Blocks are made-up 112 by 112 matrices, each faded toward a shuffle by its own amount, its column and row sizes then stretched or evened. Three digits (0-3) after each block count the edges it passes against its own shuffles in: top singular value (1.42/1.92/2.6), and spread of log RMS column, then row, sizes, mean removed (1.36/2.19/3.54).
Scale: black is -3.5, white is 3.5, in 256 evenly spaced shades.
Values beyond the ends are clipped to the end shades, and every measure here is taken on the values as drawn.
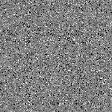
1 1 1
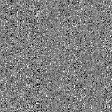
2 2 0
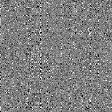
2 2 1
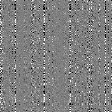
3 3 1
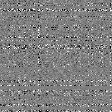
1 2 3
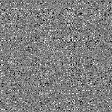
2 1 2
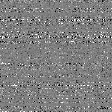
0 1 3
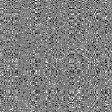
3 2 1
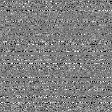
1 0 3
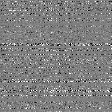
1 1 3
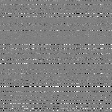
3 1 3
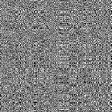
3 2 2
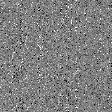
0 2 0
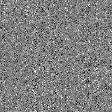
0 2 0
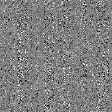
0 3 1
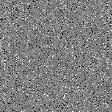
1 1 0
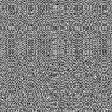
3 1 0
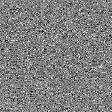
1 0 2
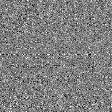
1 0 2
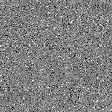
1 0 1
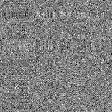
2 0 0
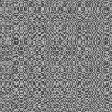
3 2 1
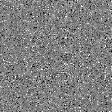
1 1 1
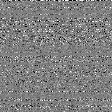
1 0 3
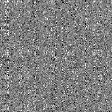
2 2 0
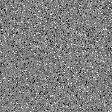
0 1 1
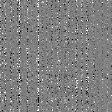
2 3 1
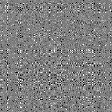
3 2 2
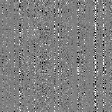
2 3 1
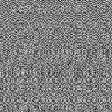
3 0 2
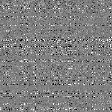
2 2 3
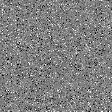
0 1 1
